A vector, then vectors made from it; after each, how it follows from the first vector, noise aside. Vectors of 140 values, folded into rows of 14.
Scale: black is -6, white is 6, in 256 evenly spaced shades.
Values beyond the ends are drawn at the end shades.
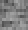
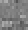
negated, partly zeroed.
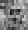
wrapped around, scaled up.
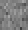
reversed, partly zeroed.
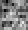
scaled up.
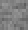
reversed, shrunk.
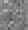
negated, partly zeroed.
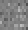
wrapped around, negated, partly zeroed.
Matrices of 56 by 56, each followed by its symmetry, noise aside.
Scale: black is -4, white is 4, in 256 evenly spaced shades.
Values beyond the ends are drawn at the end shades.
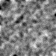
symmetric.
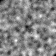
symmetric.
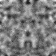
mirrored left to right.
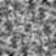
same after a half turn.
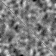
same after a half turn.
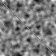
same after a half turn.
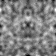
mirrored left to right.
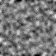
same after a half turn.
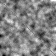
no symmetry.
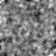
no symmetry.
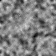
symmetric.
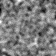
no symmetry.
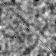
no symmetry.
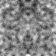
mirrored left to right.
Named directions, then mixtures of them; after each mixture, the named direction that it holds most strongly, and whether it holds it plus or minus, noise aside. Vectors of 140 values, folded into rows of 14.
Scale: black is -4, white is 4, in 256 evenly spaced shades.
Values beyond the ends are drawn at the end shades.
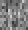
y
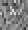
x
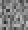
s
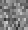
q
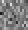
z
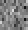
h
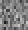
s, plus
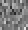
x, minus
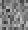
s, plus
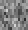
q, minus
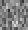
y, minus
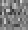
x, minus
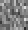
h, minus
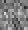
q, plus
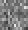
h, minus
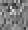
x, plus
